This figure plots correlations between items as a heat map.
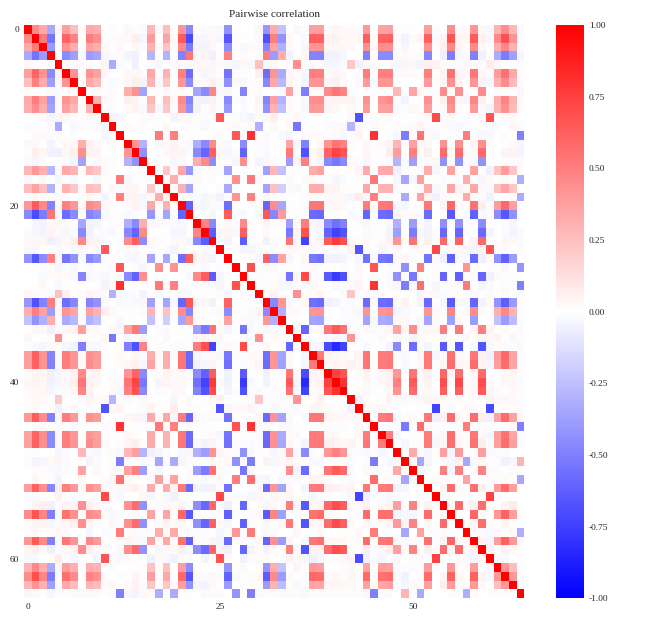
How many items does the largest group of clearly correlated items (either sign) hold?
27
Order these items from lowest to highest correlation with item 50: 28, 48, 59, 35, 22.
28, 22, 35, 48, 59
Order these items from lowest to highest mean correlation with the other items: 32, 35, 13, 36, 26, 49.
26, 36, 49, 35, 13, 32
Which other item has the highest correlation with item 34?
40
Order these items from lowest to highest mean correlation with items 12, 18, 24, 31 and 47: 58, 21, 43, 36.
36, 21, 43, 58
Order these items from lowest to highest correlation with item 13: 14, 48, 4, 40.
4, 48, 14, 40
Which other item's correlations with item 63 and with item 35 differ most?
11
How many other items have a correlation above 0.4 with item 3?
3
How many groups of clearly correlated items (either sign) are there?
5
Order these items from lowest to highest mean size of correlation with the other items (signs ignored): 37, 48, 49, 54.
49, 48, 54, 37
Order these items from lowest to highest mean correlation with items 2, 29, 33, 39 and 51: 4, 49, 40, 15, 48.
49, 15, 4, 48, 40
